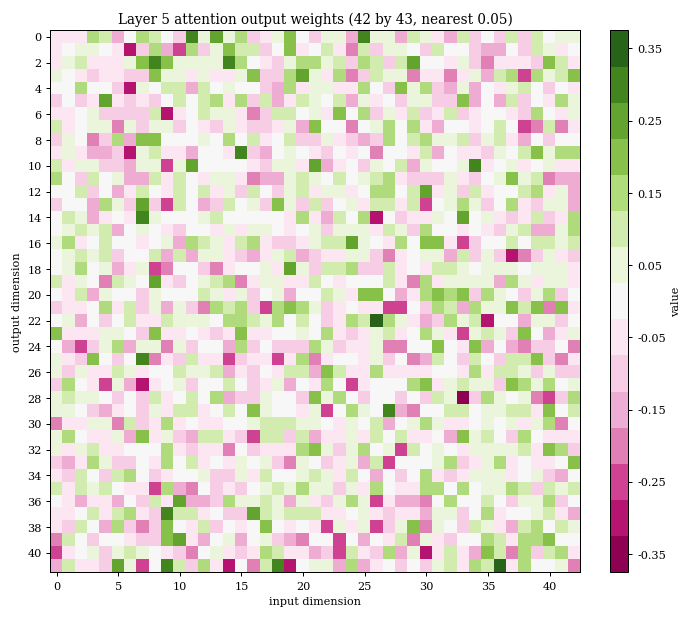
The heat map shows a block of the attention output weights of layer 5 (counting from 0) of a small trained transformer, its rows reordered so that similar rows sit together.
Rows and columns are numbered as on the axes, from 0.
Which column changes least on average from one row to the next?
1
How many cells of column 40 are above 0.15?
4
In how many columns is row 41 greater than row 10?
18
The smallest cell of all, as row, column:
28, 33
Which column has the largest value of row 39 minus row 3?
38
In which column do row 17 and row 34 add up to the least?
37
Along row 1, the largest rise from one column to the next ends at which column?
11
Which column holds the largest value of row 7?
21
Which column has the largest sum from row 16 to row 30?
31
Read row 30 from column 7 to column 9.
-0.1 -0.05 0.15
